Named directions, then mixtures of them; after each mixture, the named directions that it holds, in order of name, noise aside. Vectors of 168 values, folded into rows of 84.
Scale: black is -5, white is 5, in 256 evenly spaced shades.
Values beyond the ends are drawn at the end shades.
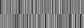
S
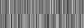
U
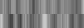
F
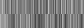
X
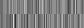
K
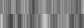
F.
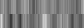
F.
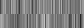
F, S.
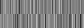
S.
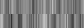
F, U.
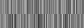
K, X.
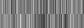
F, X.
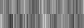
F, K.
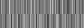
U.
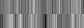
F, S.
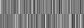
S.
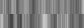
F.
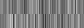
F, K.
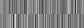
K.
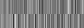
K.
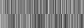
X.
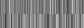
U.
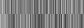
X.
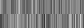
F, S.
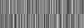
K, U.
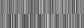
K, U.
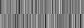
S.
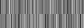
S, U.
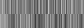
X.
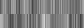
F, S.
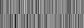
K, S.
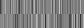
S.
